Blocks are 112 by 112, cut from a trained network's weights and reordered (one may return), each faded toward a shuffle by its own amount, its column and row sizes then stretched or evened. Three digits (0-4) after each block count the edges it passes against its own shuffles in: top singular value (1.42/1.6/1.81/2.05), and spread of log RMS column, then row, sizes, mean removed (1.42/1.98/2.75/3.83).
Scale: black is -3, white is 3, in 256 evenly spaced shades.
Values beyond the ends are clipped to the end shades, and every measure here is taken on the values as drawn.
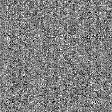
0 1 2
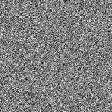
4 0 0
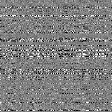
4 2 4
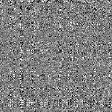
4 3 3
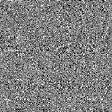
2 2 2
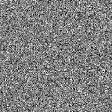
3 1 1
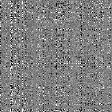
2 4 3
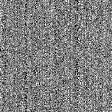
2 2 0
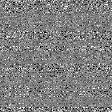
0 1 4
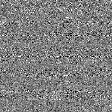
3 1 3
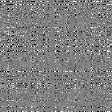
3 3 4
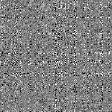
4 3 3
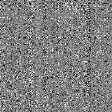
0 3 3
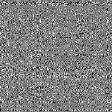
4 3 4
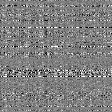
4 0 4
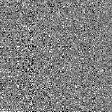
3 3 2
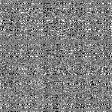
2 0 4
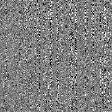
0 4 1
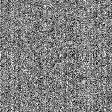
2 1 0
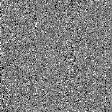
0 3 0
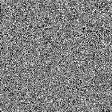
0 1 1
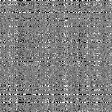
4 2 4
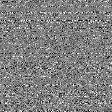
1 0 4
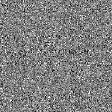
0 2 2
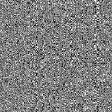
4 3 1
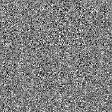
0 2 2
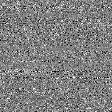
0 0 3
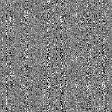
2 4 1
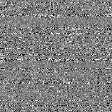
3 1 4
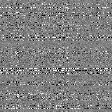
3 2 4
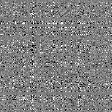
2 3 4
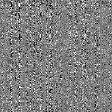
0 4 2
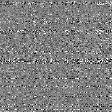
1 2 4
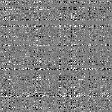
3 3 4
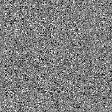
2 2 1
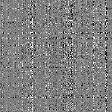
3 4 3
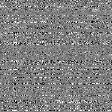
1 2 4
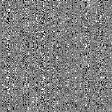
2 4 2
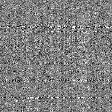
2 0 3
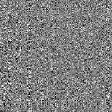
3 3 1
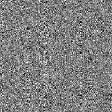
3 3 1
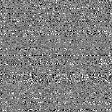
1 2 4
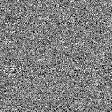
3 0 2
